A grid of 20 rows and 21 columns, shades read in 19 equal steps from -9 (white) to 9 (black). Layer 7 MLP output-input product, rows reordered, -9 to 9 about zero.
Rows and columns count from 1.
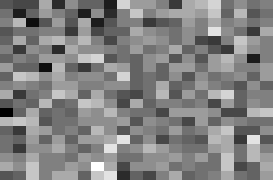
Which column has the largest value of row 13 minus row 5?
19
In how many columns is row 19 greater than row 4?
7
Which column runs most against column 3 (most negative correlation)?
15
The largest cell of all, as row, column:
13, 1
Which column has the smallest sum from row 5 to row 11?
5
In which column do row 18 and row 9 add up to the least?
3
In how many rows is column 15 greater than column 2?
6
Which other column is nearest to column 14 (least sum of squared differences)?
21
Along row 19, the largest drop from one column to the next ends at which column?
8
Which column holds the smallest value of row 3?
2
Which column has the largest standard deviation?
9
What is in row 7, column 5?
-2
